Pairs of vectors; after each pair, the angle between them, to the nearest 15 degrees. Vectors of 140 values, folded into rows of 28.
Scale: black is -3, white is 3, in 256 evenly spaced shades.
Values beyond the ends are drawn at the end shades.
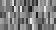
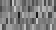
60 degrees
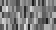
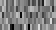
60 degrees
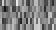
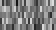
150 degrees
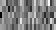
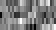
45 degrees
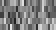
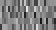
105 degrees
